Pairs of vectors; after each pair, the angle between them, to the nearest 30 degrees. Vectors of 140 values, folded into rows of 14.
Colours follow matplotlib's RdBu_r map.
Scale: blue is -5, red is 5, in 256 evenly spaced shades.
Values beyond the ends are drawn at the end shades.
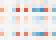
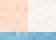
90 degrees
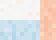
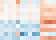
30 degrees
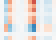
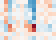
150 degrees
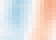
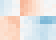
120 degrees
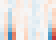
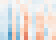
60 degrees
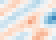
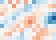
30 degrees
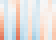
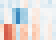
120 degrees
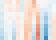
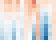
30 degrees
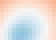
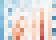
120 degrees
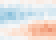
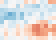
30 degrees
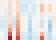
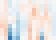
150 degrees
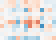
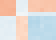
90 degrees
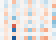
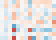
150 degrees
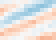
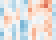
120 degrees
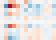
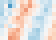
120 degrees
